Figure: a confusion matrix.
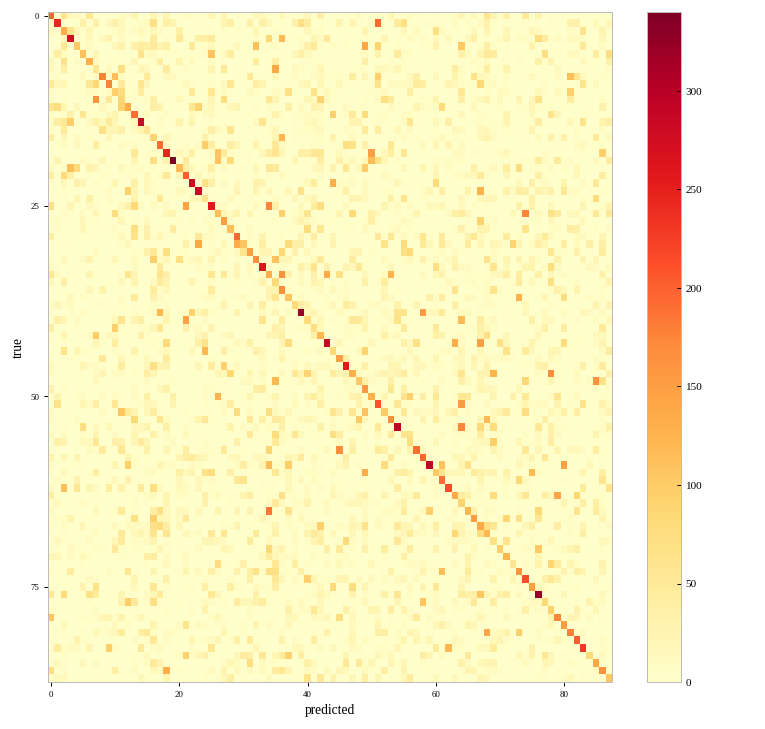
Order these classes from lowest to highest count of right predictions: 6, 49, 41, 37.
41, 37, 6, 49
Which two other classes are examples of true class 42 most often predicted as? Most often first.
7, 68
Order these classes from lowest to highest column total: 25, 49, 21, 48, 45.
48, 45, 21, 25, 49
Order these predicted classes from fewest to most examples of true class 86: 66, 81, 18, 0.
81, 66, 0, 18
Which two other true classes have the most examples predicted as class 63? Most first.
43, 68
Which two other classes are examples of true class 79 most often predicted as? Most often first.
0, 45
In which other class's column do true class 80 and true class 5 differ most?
25
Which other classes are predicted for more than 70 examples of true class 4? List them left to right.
32, 49, 51, 64
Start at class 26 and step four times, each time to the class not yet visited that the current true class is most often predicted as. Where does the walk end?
2
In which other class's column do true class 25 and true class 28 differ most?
34
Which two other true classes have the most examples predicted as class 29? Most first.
30, 52
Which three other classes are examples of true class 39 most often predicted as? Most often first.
58, 17, 22
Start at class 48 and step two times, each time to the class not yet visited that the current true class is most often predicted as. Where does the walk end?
31
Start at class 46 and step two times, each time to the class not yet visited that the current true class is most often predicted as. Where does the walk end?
67
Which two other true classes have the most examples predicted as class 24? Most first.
44, 17
